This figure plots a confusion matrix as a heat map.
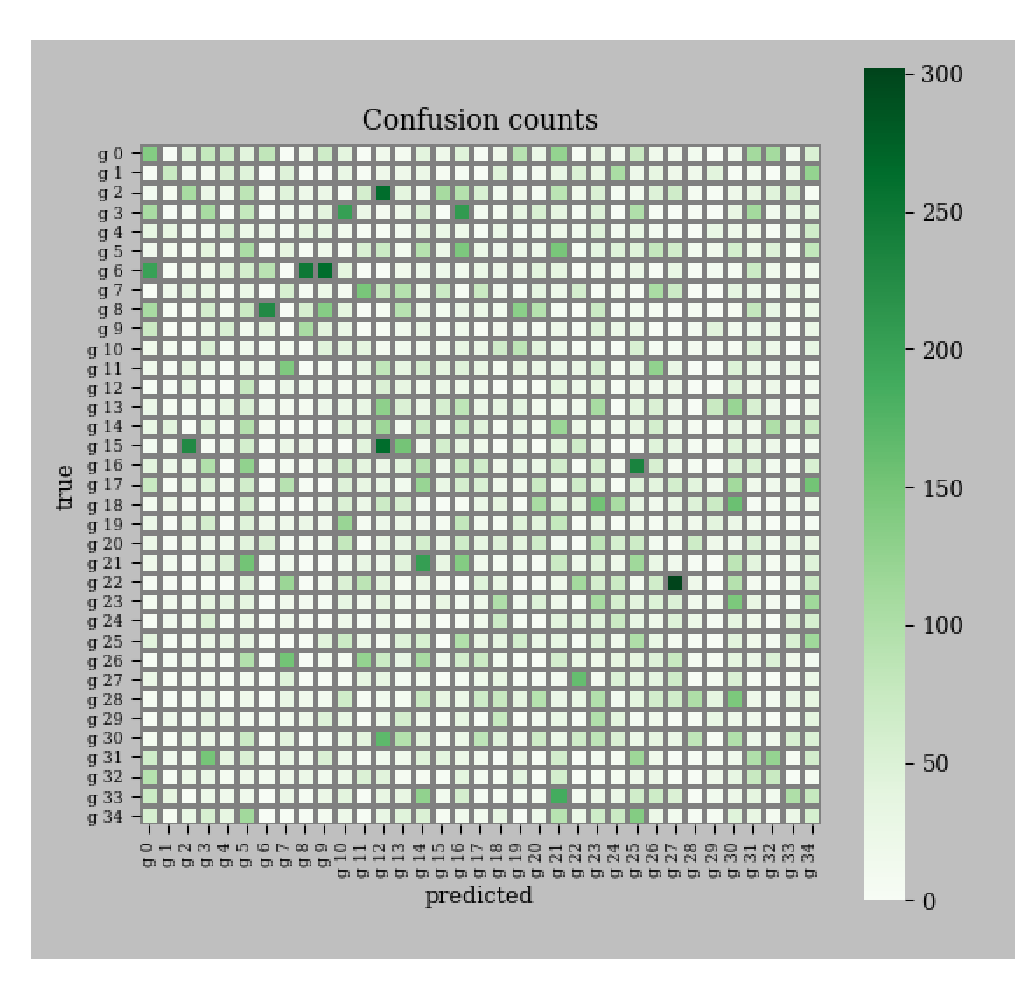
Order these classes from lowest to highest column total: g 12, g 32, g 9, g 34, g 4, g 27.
g 4, g 32, g 9, g 27, g 34, g 12
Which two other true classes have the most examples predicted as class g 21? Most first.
g 33, g 5
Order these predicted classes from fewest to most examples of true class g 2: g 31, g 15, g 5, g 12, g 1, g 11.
g 1, g 31, g 11, g 5, g 15, g 12
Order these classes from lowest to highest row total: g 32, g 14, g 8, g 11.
g 32, g 11, g 14, g 8
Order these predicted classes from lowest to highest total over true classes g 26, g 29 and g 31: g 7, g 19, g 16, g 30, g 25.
g 19, g 30, g 16, g 25, g 7
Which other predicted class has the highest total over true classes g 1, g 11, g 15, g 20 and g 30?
g 12
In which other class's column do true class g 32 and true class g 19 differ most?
g 10
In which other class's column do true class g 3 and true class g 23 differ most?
g 16
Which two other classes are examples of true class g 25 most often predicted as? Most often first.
g 34, g 16
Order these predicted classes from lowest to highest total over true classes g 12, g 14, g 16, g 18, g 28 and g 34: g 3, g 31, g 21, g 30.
g 31, g 3, g 21, g 30
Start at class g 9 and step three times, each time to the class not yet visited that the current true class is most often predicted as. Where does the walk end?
g 0
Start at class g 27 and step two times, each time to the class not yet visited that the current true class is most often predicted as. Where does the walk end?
g 7
